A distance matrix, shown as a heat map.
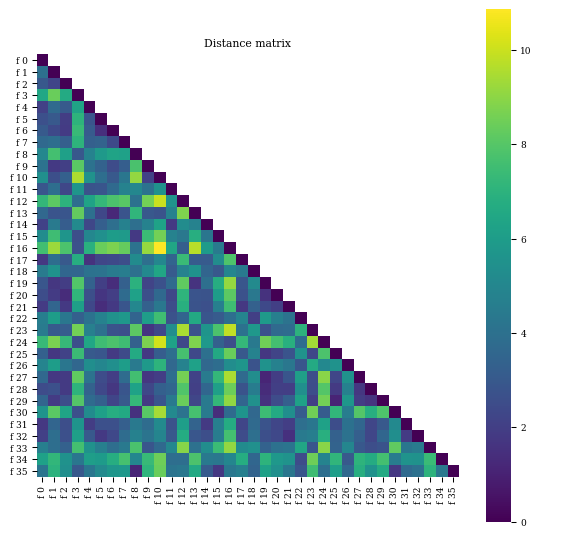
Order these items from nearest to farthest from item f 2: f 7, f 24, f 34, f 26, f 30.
f 7, f 26, f 34, f 30, f 24
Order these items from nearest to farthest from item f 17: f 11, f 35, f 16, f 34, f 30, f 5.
f 5, f 11, f 35, f 30, f 34, f 16
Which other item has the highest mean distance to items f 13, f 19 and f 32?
f 16
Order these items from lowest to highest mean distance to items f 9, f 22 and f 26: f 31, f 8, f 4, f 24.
f 31, f 4, f 8, f 24
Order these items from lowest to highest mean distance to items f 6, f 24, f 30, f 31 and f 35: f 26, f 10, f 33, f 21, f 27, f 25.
f 21, f 26, f 25, f 27, f 33, f 10
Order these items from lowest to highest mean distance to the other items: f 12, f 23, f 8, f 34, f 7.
f 7, f 23, f 8, f 34, f 12
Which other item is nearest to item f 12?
f 24
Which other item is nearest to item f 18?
f 22
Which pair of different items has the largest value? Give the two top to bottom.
f 10, f 16
